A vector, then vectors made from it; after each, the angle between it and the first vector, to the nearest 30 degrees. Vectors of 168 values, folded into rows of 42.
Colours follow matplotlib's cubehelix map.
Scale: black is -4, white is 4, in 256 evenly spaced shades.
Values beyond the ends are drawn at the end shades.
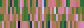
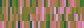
30 degrees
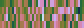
60 degrees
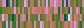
90 degrees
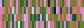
120 degrees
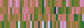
150 degrees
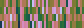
60 degrees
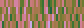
120 degrees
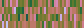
90 degrees
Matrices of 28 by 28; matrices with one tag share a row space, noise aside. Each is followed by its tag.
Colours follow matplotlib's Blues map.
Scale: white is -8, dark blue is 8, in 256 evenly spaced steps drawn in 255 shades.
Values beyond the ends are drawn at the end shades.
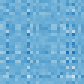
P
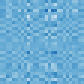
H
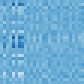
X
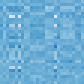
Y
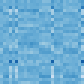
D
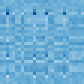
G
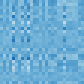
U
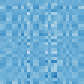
H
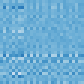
X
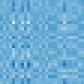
U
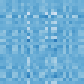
H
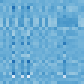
U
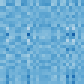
P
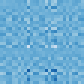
H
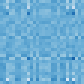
P
